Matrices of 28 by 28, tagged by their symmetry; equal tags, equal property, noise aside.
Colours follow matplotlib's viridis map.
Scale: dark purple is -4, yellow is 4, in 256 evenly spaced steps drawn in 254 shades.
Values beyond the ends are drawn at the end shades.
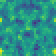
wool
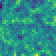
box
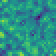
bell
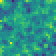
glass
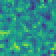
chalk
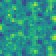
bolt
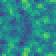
bolt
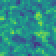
chalk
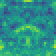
wool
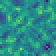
glass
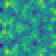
bolt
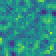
glass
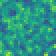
glass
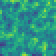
box
